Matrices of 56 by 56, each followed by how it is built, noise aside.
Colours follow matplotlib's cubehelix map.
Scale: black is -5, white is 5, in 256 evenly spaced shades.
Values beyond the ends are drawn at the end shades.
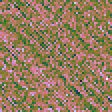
Toeplitz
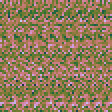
repeating columns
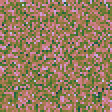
repeating columns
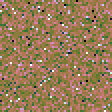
sparse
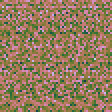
repeating columns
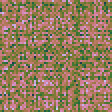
blocks
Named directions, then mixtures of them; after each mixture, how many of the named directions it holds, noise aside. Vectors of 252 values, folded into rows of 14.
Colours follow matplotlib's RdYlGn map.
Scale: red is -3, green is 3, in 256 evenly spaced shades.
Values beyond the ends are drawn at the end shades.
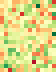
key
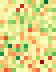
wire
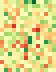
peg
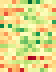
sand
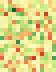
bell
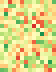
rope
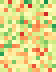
four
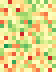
four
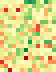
three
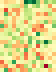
three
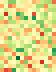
two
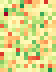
four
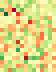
two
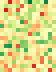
three
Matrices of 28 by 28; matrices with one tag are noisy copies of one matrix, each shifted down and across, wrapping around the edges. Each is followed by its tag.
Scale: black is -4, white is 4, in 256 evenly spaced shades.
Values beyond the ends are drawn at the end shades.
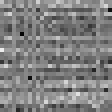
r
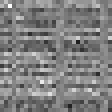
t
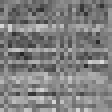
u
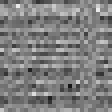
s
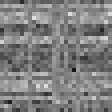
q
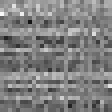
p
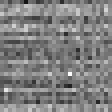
r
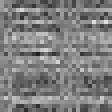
u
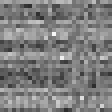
q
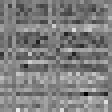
u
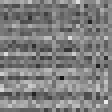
r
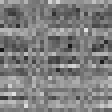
u
